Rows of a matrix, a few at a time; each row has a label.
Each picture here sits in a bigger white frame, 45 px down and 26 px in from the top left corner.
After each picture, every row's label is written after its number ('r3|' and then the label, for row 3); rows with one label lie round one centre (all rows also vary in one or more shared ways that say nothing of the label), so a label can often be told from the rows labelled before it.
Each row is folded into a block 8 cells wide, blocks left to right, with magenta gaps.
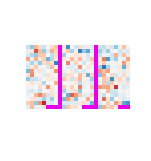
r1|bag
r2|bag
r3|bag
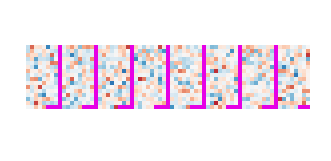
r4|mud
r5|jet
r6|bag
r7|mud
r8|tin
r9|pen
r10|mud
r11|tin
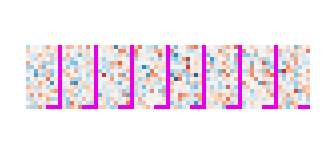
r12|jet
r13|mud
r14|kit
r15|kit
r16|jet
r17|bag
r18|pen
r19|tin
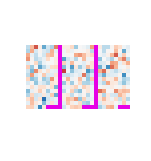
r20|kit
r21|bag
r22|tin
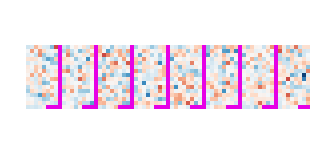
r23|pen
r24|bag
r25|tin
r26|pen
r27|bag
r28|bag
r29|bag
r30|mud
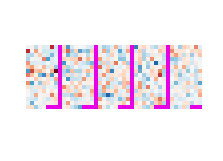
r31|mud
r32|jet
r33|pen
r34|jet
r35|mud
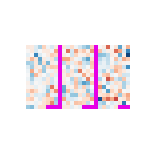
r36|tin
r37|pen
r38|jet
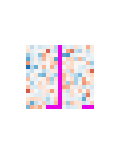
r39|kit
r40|mud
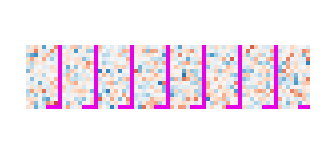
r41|kit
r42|kit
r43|kit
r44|pen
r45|pen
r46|jet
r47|jet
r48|tin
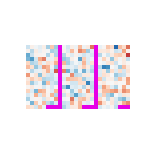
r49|mud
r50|pen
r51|kit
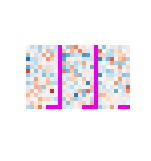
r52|tin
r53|pen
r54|jet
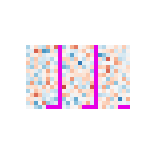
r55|bag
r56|jet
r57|pen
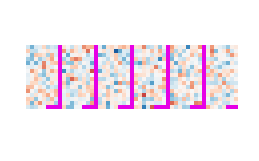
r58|tin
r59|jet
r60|bag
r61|tin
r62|kit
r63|mud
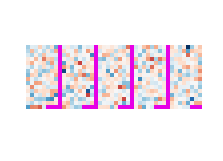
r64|kit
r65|kit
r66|bag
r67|jet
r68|kit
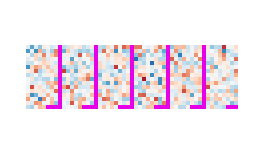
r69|tin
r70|bag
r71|bag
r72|mud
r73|jet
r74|bag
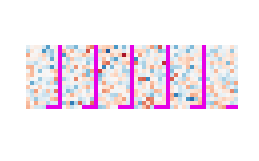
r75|mud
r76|bag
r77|tin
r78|mud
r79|kit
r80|tin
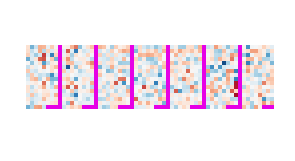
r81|jet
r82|kit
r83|jet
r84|tin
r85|pen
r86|jet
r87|pen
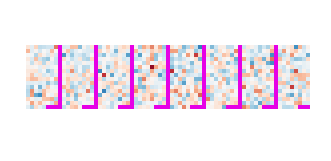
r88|pen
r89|pen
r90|kit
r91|jet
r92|tin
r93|pen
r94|jet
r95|pen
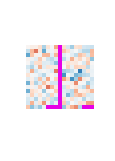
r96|bag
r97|kit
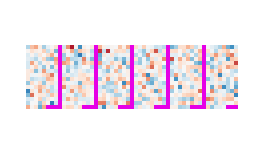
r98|bag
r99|kit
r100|pen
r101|tin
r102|jet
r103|tin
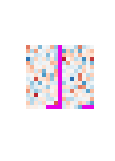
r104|mud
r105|bag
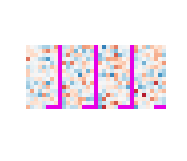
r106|pen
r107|bag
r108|bag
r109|tin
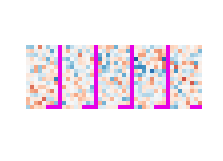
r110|pen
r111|bag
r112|kit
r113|kit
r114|pen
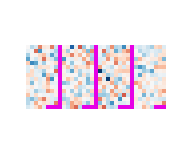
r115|mud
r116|mud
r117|kit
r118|kit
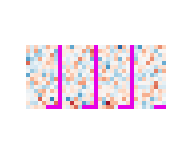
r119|kit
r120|mud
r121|mud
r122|bag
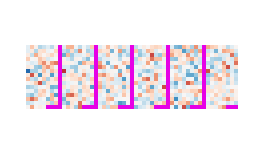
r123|kit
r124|bag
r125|mud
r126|jet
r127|mud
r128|tin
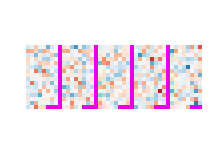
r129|pen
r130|pen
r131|kit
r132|jet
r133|bag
